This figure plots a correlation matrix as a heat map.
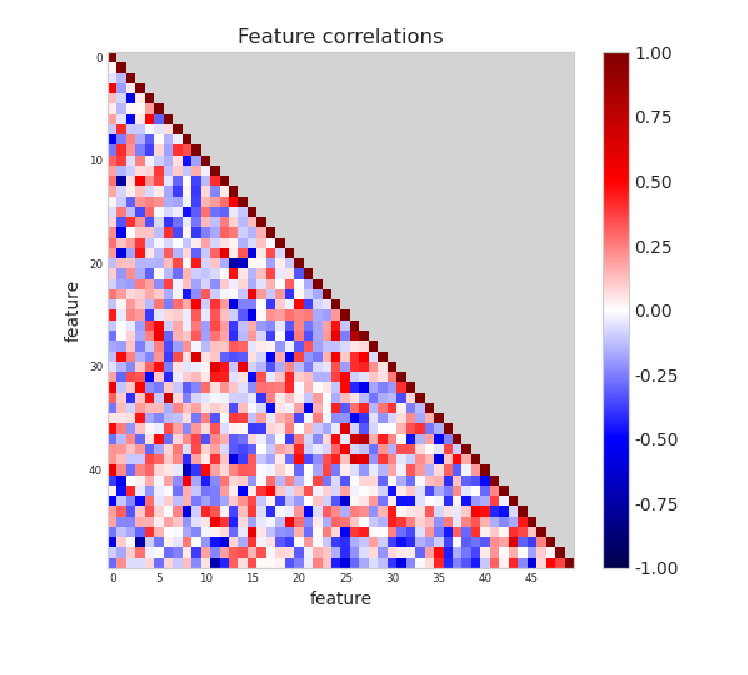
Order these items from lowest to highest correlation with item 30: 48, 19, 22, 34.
22, 48, 19, 34
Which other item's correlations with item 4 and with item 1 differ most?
12
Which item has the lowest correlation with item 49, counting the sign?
11
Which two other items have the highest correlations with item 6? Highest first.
33, 4
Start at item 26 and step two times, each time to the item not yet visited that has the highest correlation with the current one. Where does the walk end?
37
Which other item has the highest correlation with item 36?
25
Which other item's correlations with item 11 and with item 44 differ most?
15
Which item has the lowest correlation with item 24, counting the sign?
13
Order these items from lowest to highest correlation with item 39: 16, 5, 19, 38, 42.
19, 16, 42, 38, 5
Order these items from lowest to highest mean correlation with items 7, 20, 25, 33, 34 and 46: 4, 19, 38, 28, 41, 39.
28, 41, 19, 4, 38, 39
